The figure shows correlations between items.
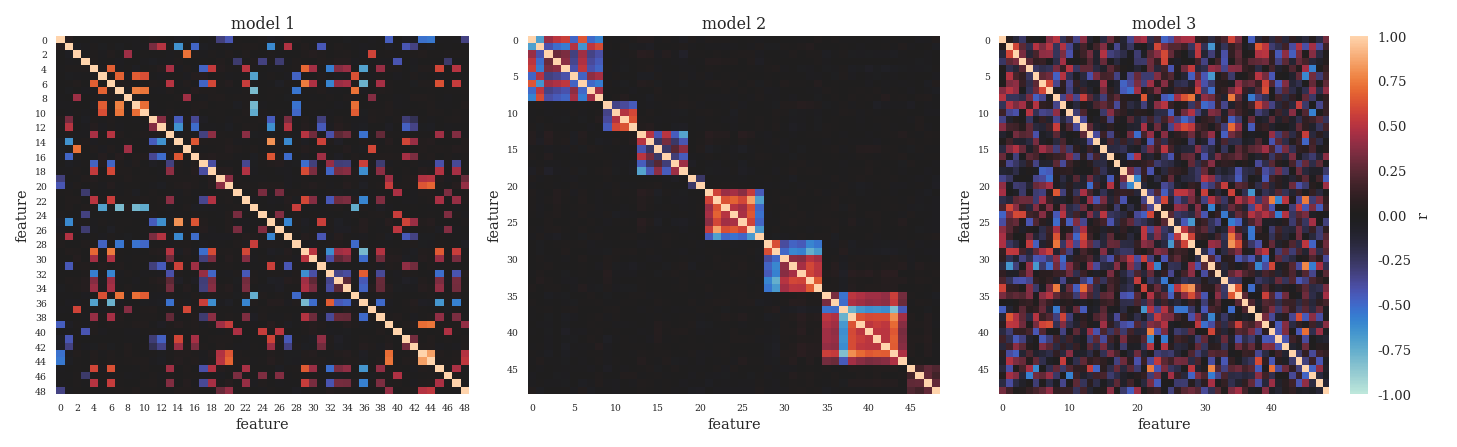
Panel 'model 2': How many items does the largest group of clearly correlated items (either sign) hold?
10
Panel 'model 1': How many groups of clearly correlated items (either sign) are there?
6
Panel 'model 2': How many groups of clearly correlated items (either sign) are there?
8
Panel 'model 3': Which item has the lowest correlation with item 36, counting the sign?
30
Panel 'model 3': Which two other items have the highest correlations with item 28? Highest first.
34, 8
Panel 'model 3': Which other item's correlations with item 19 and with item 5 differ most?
31
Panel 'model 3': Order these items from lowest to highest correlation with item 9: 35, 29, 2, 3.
35, 29, 2, 3
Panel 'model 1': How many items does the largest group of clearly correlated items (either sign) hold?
15
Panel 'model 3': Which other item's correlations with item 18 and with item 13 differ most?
22
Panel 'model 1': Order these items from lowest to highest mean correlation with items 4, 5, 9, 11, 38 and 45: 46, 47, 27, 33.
46, 27, 33, 47
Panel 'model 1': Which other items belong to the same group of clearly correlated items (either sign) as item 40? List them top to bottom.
3, 21, 24, 26, 46
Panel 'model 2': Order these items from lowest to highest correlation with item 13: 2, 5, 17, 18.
18, 17, 5, 2
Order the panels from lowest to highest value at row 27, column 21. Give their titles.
model 2, model 1, model 3
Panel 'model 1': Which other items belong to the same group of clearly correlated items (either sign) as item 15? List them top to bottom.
2, 8, 37
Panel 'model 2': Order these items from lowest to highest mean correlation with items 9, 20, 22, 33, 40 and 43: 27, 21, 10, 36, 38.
27, 10, 21, 36, 38
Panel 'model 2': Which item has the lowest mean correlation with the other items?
37
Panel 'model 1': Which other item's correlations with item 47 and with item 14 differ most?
25
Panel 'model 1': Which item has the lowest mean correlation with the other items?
36
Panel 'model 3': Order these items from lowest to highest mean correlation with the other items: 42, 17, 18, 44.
18, 17, 44, 42
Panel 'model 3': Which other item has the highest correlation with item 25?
46
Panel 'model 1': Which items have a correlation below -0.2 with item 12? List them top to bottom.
14, 16, 25, 31, 41, 42
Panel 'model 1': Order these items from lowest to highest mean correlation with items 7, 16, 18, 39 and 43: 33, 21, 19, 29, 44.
21, 33, 29, 19, 44
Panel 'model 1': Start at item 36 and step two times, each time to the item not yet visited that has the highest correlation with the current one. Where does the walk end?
17
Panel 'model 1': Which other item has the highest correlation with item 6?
29
